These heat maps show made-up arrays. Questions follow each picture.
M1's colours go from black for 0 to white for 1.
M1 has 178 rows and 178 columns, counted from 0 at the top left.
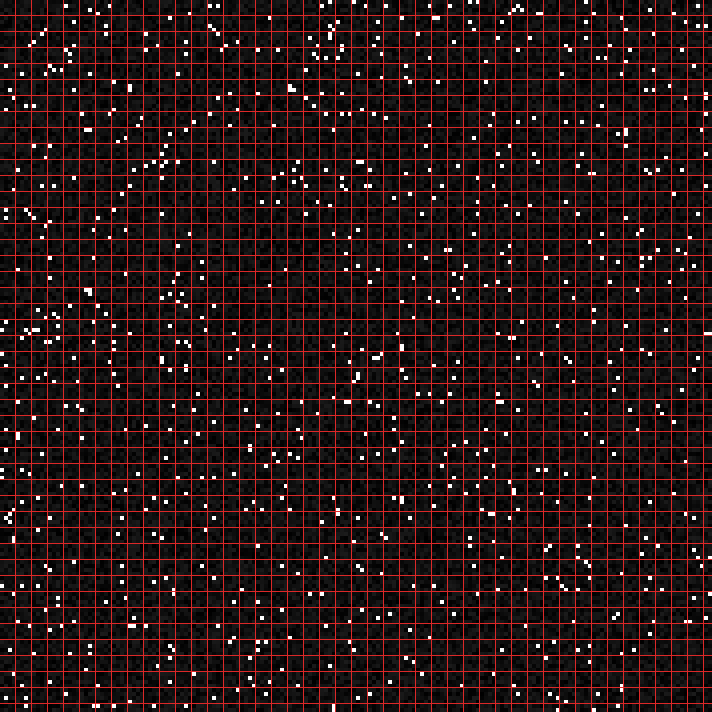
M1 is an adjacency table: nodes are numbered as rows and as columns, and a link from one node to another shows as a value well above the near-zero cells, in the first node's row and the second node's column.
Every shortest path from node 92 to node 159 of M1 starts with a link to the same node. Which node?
node 42
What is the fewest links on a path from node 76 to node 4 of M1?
4
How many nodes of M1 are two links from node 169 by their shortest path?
3
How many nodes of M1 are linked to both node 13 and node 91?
1
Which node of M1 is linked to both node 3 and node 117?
node 134
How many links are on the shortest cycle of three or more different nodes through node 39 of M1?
8
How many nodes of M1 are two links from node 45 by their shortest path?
2
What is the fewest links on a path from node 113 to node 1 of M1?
4
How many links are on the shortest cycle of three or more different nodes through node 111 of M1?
6
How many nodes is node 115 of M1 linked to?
2
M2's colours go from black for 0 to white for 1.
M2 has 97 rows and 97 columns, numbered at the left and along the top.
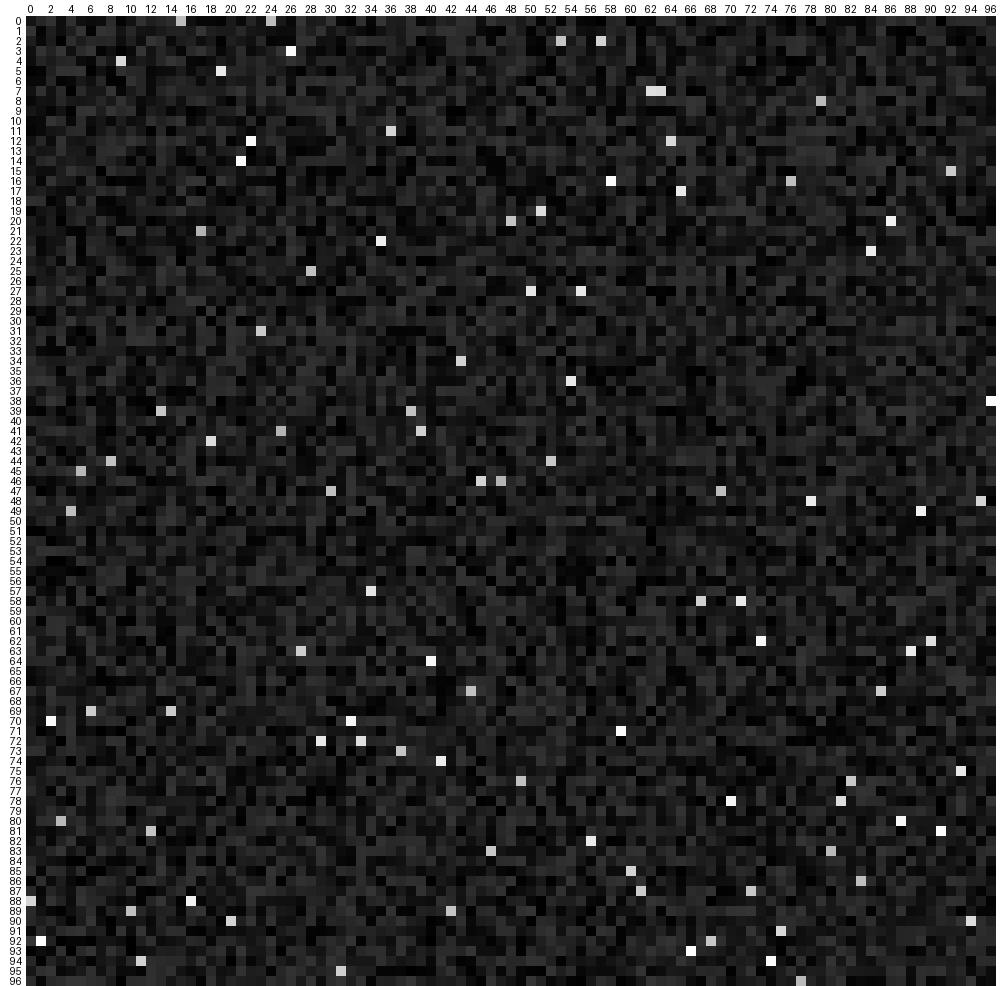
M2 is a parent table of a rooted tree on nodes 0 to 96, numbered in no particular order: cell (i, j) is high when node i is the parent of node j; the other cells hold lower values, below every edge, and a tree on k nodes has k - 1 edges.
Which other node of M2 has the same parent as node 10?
42
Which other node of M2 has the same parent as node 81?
70
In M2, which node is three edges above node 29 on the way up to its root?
80
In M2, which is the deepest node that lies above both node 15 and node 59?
88
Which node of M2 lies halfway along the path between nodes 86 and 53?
78
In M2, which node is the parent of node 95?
48
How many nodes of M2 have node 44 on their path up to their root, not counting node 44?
3
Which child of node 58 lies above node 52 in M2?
67
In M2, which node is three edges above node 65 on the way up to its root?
14
